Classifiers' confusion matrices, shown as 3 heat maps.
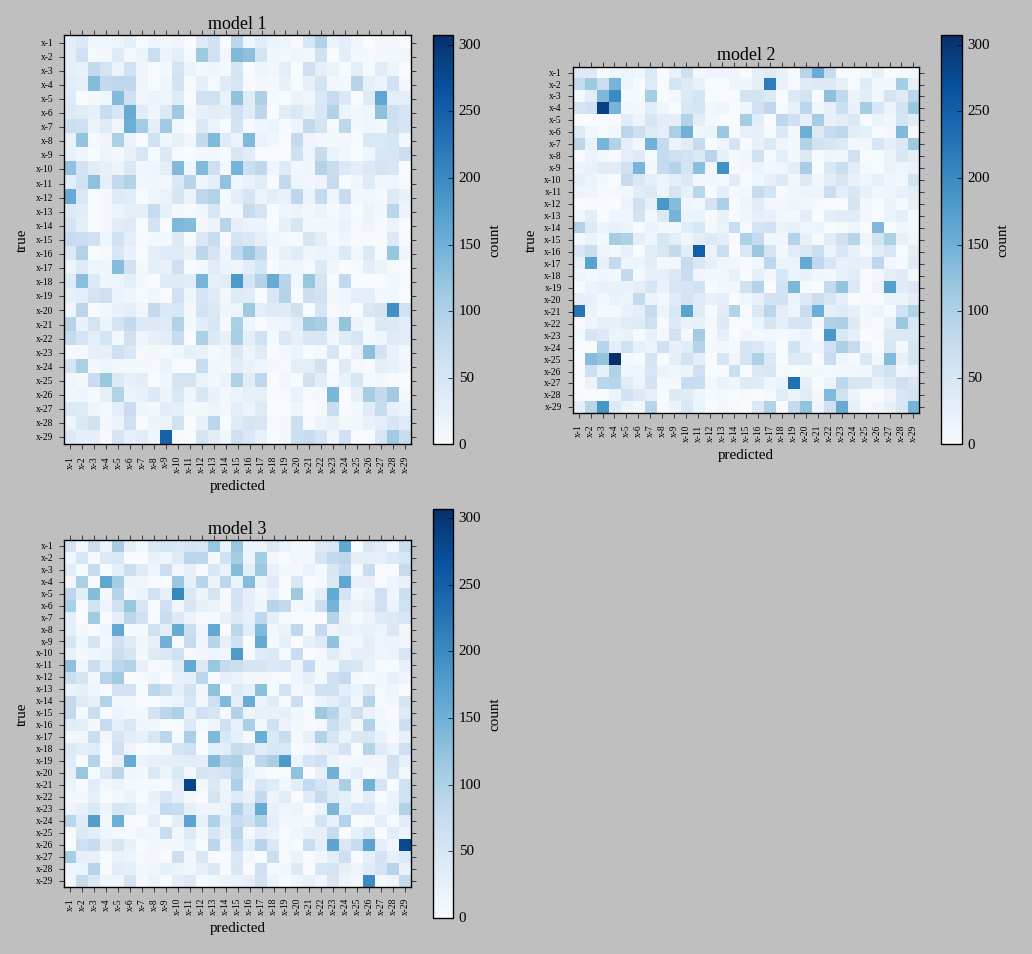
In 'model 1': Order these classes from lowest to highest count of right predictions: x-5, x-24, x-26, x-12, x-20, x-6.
x-24, x-20, x-12, x-26, x-5, x-6
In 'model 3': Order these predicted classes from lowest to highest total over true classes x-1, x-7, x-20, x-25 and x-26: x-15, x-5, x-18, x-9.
x-18, x-9, x-5, x-15
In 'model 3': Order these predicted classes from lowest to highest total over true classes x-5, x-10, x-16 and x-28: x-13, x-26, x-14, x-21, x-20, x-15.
x-21, x-14, x-13, x-26, x-20, x-15
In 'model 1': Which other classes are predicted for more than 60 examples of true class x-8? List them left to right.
x-2, x-5, x-12, x-13, x-16, x-20
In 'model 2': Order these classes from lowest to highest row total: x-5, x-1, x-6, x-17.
x-1, x-5, x-17, x-6
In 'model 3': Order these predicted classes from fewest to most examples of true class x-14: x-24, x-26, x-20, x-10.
x-10, x-24, x-20, x-26
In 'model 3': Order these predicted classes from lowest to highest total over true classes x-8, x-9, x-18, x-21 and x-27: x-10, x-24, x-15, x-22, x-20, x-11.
x-20, x-22, x-24, x-10, x-15, x-11
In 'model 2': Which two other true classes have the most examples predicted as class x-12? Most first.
x-8, x-15
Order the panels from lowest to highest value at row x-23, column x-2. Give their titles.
model 1, model 3, model 2
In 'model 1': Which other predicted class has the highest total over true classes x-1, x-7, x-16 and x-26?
x-28
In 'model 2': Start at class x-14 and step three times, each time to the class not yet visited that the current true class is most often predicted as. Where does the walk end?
x-3
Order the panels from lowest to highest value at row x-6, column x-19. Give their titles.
model 2, model 1, model 3
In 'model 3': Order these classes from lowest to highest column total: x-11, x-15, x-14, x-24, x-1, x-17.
x-14, x-1, x-24, x-11, x-17, x-15
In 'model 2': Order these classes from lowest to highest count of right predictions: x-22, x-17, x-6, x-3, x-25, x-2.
x-25, x-6, x-17, x-22, x-2, x-3
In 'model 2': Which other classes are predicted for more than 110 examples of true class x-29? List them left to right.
x-3, x-20, x-23
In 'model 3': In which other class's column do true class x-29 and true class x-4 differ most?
x-26
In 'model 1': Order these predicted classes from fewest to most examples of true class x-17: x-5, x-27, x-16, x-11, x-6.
x-11, x-27, x-16, x-6, x-5
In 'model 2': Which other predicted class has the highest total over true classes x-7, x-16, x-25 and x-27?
x-4
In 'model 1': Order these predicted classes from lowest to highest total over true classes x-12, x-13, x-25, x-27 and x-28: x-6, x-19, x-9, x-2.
x-19, x-9, x-2, x-6
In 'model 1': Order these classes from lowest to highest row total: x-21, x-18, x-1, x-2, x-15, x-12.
x-1, x-15, x-2, x-12, x-21, x-18
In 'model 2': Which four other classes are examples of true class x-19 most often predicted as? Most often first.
x-27, x-23, x-16, x-22
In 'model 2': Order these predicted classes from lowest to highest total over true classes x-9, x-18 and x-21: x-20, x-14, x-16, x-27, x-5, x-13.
x-27, x-16, x-14, x-5, x-20, x-13
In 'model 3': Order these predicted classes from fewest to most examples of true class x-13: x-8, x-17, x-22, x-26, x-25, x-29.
x-29, x-25, x-26, x-22, x-8, x-17
